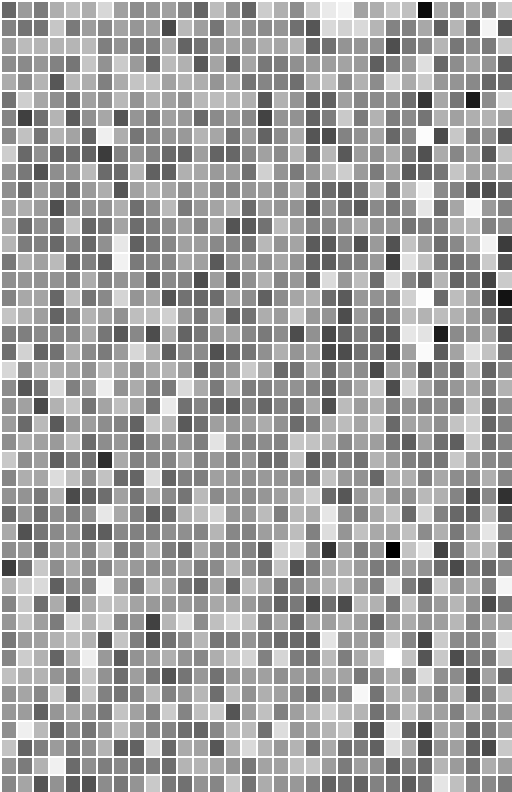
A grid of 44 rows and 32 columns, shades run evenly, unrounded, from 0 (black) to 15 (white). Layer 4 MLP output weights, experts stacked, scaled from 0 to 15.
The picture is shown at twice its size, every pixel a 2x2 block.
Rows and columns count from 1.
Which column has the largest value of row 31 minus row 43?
27
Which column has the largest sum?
26
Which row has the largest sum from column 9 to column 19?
37
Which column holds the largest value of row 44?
28
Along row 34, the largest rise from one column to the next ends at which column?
23
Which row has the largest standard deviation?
31
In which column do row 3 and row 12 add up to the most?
30
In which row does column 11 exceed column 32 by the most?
18
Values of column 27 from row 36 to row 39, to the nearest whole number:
4 5 13 9
